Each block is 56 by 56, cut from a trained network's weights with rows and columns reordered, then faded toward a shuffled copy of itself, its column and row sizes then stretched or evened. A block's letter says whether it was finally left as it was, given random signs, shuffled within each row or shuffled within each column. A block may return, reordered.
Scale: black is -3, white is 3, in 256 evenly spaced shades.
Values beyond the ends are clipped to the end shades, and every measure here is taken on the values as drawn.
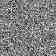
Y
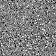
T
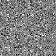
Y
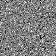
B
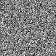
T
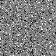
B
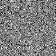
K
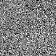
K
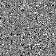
K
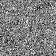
T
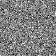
T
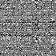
Y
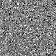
T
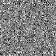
K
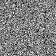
T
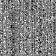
Y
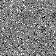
B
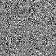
Y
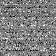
T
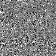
K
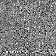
K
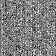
B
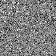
T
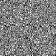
Y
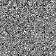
K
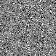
B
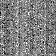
B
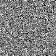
K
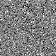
B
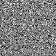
T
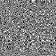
Y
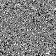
T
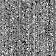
B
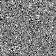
B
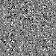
K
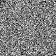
T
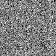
B
